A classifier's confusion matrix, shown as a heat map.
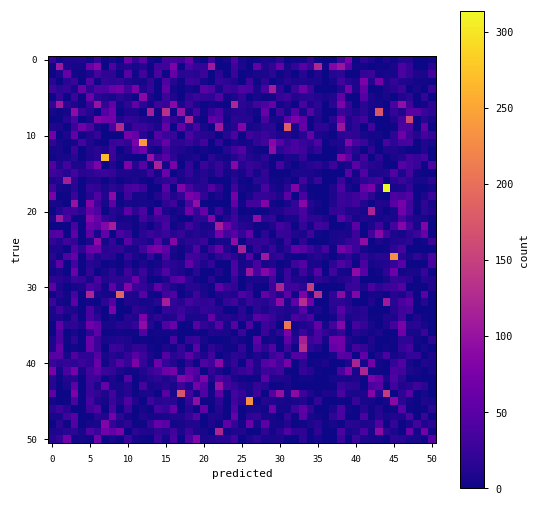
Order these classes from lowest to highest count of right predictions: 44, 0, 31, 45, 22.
0, 31, 45, 22, 44
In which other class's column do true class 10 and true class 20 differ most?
42
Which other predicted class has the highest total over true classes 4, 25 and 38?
33
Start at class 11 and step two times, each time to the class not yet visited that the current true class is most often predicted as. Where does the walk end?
29
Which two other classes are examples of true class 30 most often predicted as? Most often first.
34, 10
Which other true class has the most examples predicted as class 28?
26
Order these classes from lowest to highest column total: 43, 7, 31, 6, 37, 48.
48, 37, 43, 7, 31, 6
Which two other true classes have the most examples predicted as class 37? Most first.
1, 38
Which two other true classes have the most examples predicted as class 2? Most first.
16, 50
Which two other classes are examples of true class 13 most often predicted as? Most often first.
7, 38
